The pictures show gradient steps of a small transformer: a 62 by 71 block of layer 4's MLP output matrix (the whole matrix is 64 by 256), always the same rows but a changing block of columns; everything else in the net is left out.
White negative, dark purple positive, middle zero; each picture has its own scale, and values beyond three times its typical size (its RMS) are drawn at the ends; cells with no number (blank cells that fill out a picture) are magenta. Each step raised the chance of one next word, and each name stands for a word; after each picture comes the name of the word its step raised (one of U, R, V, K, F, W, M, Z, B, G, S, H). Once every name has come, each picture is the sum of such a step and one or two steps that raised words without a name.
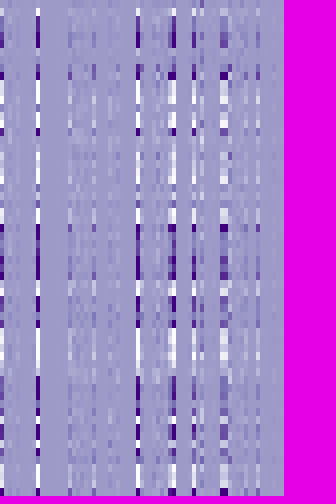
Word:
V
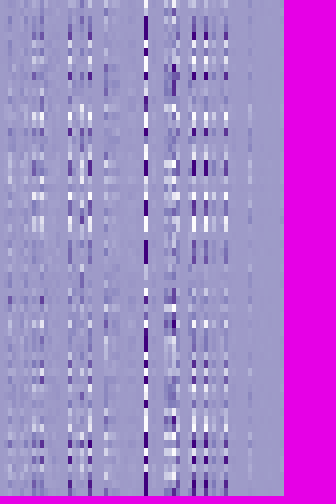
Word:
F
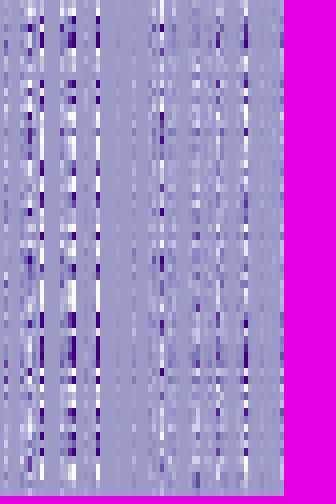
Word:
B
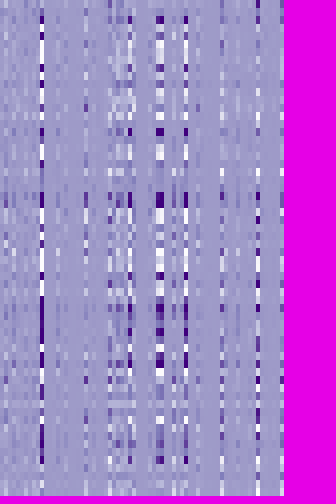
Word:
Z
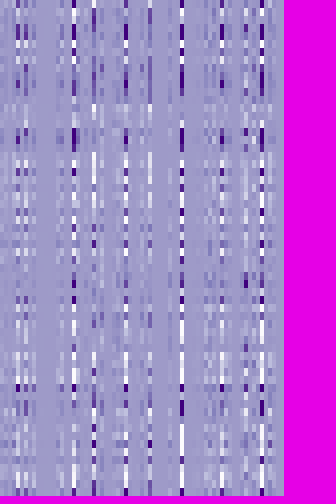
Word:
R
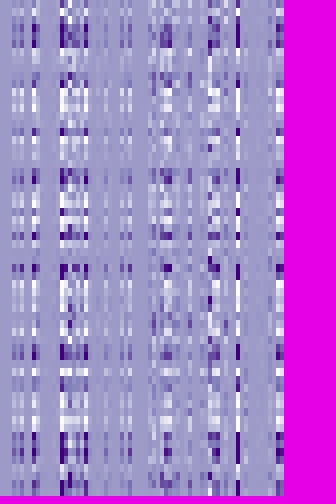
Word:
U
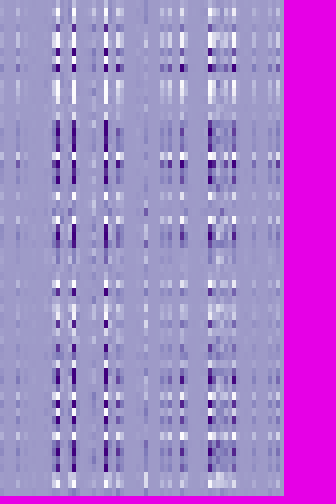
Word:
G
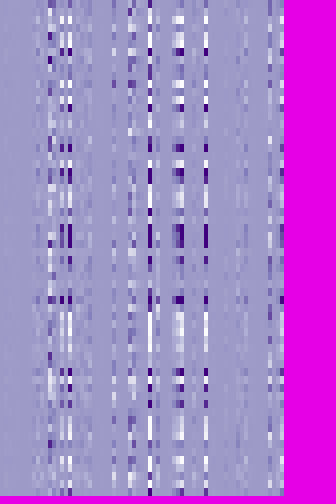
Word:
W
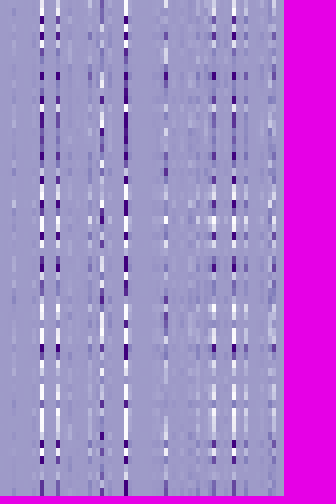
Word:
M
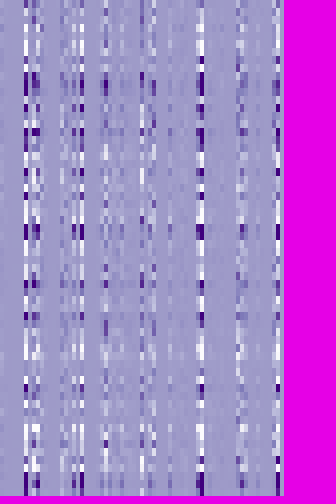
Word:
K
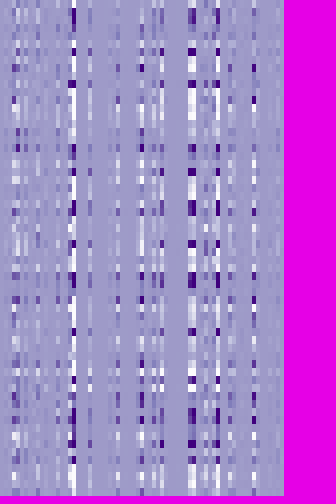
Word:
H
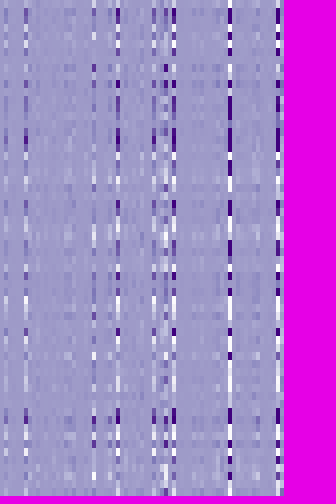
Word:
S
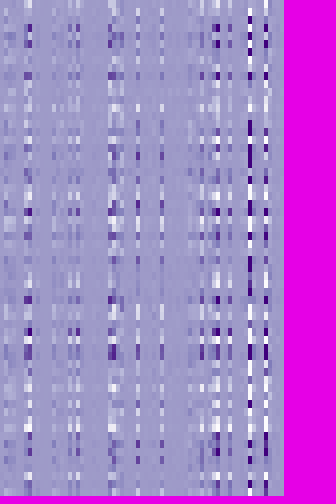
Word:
M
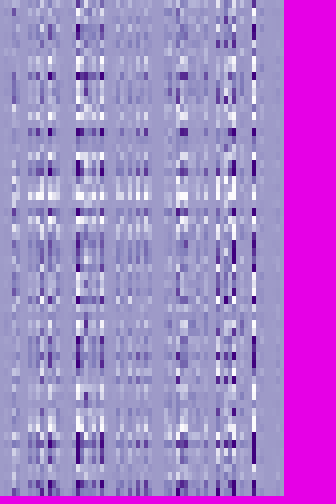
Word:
F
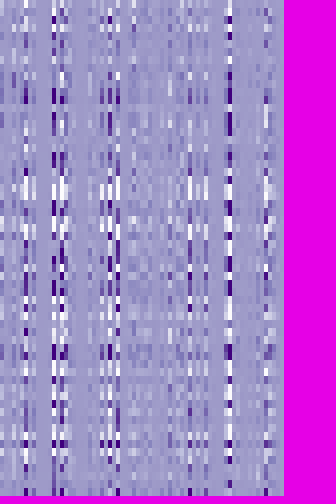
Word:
M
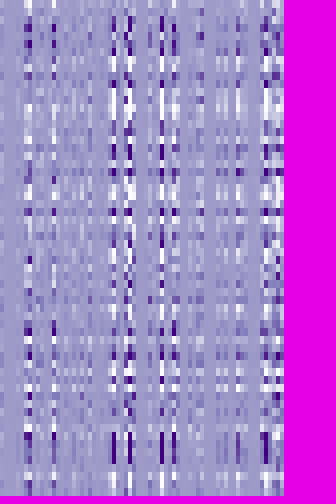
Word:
H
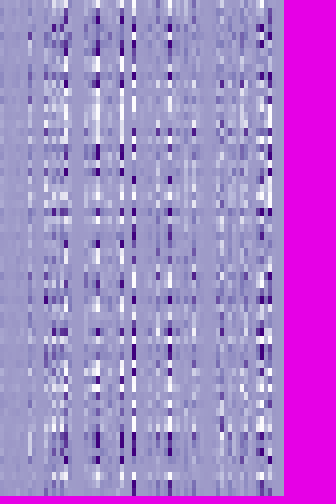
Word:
H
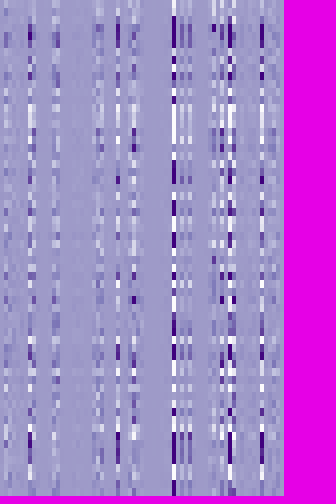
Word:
U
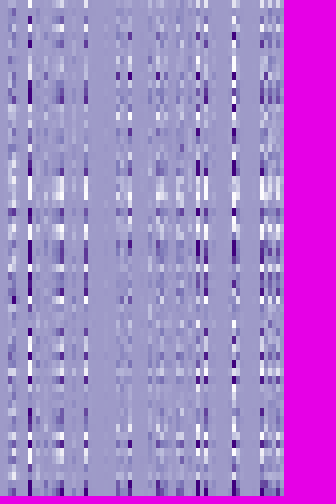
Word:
F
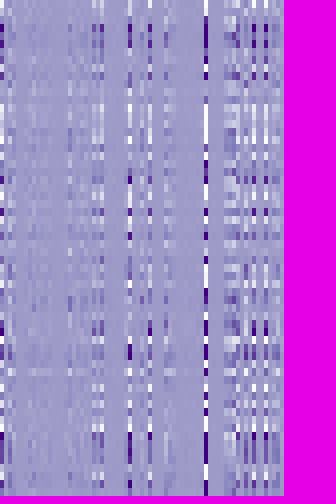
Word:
U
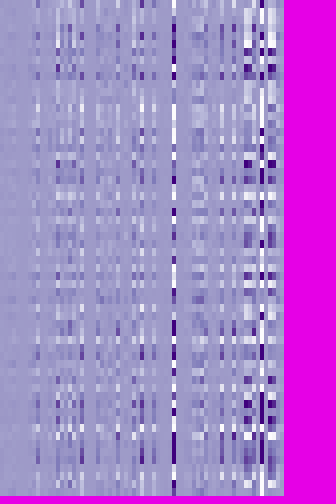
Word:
G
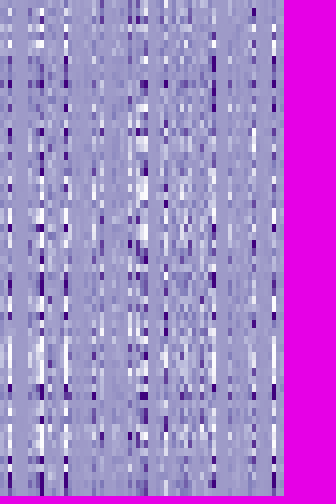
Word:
K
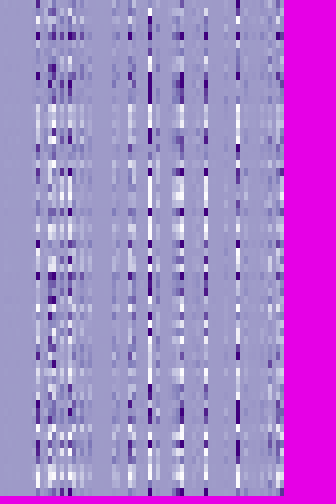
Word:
R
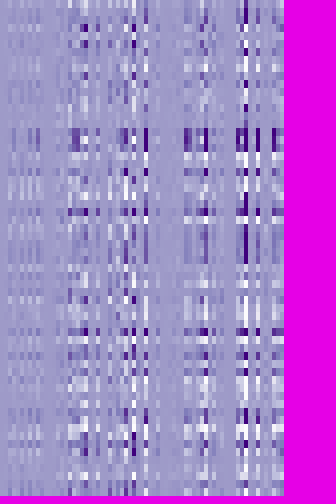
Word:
S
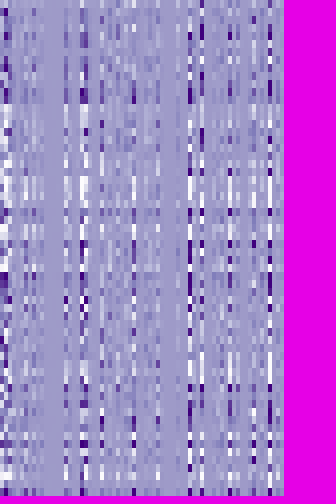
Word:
R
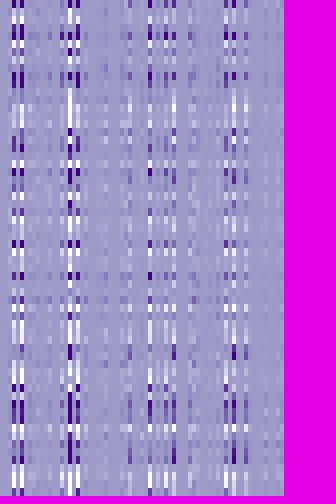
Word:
R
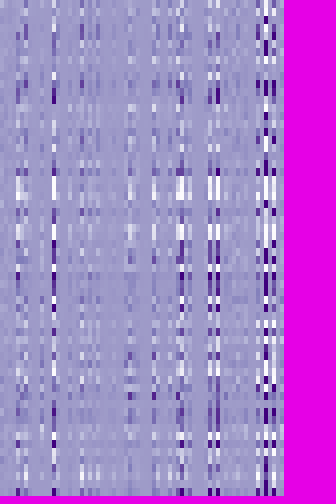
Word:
R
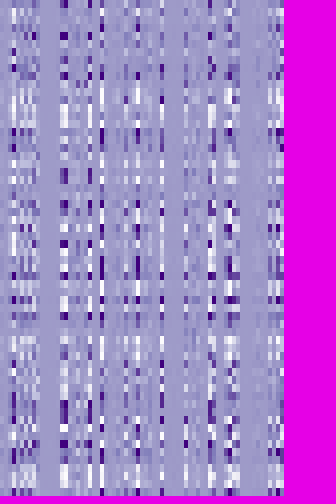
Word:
V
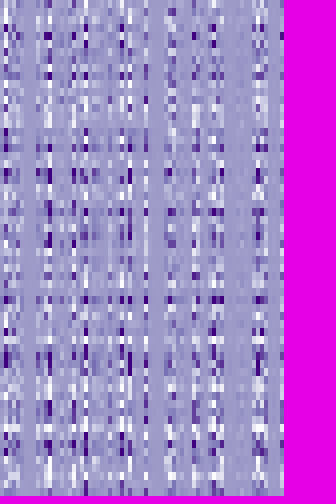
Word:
W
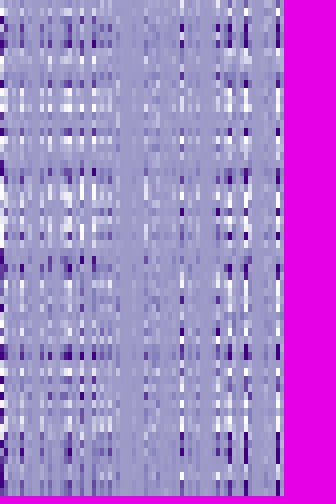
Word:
U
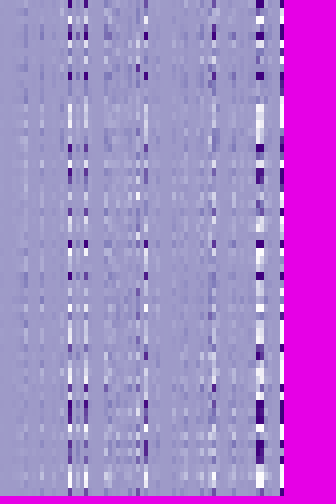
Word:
R
